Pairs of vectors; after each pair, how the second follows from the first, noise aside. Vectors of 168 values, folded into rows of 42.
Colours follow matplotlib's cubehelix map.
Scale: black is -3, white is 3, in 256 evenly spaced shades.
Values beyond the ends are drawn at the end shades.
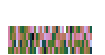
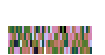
sign-scrambled.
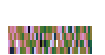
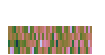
negated, shrunk.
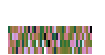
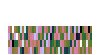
wrapped around, negated.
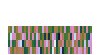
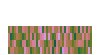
negated, shrunk.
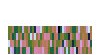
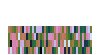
reversed.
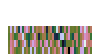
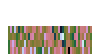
partly zeroed.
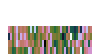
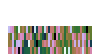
reversed.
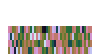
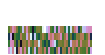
sign-scrambled.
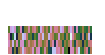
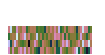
reversed, negated, partly zeroed.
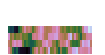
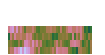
negated, shrunk.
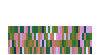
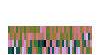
reversed, negated, partly zeroed.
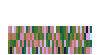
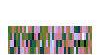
wrapped around, negated.
